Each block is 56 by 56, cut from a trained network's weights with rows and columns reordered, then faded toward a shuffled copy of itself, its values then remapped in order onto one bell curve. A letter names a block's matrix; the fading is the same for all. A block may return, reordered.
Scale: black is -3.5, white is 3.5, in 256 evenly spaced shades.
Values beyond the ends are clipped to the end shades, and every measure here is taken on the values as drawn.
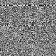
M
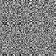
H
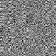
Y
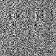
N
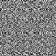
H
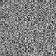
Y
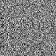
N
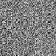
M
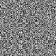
Y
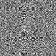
M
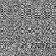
H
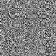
Y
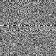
M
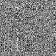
N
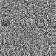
N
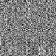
M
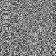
Y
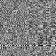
M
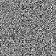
N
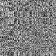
Y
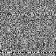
M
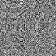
H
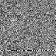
M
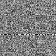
M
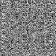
M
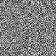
Y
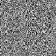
N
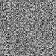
N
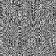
Y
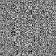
N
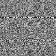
M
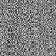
Y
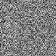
N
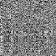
M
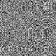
Y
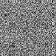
M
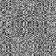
Y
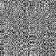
Y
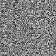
N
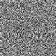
N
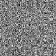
N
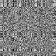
H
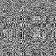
H
